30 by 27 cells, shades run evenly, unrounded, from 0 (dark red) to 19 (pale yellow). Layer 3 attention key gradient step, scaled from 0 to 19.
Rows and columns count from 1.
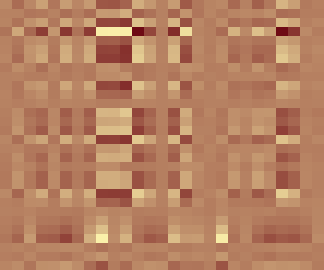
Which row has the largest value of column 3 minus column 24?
4
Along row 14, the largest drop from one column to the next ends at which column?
12
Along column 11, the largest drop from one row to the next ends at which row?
5
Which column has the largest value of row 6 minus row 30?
15
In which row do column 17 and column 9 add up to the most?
27
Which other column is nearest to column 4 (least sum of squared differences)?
13
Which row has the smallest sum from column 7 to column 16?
30
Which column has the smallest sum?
23
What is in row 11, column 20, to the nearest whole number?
9
